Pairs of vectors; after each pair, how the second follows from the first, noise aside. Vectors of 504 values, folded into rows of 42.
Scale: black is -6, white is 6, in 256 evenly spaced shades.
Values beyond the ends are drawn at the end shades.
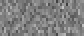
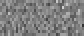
sign-scrambled.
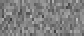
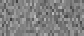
shuffled.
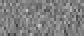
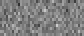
reversed.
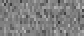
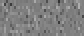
partly zeroed.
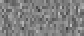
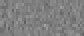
reversed, negated, shrunk.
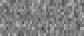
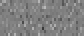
partly zeroed.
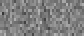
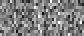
reversed, negated, scaled up.
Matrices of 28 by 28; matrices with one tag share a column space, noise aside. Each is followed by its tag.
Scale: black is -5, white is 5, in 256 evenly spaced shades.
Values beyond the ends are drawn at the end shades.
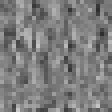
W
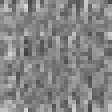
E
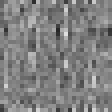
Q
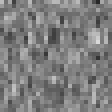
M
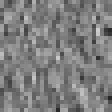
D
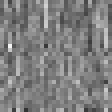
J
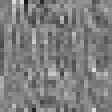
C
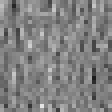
W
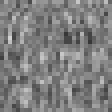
M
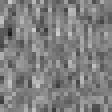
Q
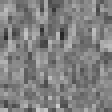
W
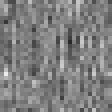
C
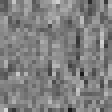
C
